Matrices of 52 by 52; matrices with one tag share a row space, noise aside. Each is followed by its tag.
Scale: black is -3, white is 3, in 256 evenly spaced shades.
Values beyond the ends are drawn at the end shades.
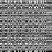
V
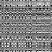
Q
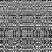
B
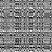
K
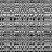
K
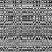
B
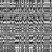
K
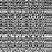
V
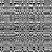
K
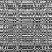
B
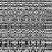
V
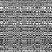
B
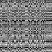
V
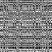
B
